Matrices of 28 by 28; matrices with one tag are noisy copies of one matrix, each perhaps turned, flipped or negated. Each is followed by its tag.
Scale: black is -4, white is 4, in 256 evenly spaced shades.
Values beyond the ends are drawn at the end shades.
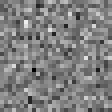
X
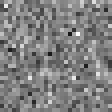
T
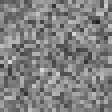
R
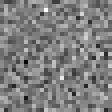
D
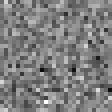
T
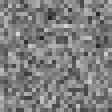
T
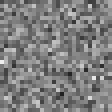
T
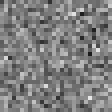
T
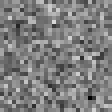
R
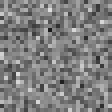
D
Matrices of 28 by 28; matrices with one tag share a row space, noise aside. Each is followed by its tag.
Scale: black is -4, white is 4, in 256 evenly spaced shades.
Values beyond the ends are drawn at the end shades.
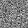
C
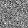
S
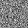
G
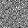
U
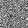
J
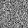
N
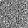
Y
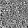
U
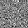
N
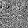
U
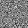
G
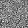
U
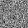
N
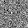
C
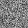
G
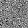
U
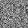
J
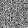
Y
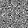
C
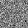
Y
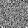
Y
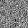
N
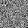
J
